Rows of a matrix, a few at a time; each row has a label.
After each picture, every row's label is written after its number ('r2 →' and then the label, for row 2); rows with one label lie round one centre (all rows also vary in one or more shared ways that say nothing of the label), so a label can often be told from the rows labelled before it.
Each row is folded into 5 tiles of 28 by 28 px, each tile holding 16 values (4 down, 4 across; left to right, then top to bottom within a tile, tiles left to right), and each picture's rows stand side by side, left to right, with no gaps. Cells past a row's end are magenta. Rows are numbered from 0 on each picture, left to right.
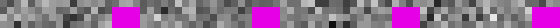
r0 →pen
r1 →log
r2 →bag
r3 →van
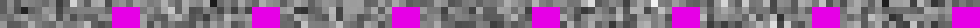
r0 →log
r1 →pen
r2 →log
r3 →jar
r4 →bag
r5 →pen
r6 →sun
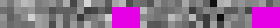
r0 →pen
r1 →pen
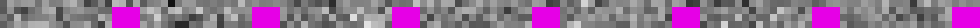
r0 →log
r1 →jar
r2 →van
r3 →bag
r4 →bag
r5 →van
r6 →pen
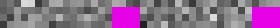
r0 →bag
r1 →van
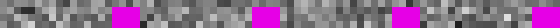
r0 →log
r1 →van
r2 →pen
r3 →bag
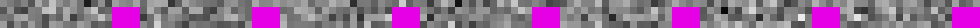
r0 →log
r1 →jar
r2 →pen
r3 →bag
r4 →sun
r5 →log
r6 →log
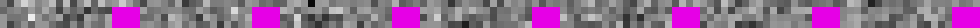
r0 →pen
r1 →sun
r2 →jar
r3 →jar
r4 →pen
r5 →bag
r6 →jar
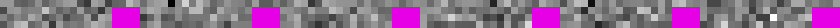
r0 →van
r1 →jar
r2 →jar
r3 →pen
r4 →jar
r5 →van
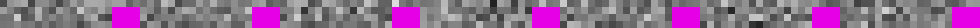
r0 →jar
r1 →bag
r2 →jar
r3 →pen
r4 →bag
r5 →bag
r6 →van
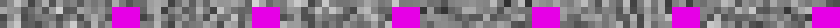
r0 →jar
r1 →jar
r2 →jar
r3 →log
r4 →pen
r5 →bag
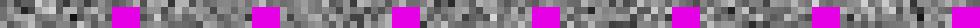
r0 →log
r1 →jar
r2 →pen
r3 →van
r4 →bag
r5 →bag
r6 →pen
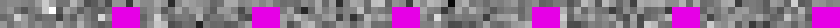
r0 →log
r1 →jar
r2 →log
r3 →jar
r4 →pen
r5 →bag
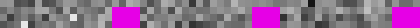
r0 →van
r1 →bag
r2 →jar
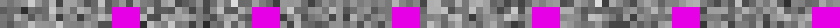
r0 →log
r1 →bag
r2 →jar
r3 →sun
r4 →sun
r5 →van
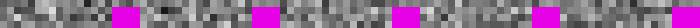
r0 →log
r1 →log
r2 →sun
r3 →sun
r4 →pen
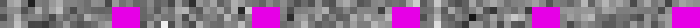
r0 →jar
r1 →van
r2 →van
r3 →jar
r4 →pen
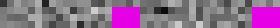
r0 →sun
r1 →log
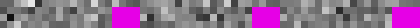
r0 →bag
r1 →pen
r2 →pen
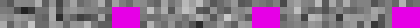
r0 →log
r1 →bag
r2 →sun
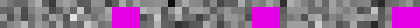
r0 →van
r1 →jar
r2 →sun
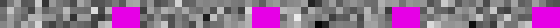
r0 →sun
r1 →van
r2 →jar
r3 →bag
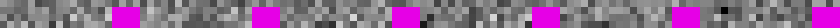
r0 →van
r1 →sun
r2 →van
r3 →van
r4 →jar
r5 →log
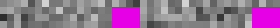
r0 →jar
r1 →pen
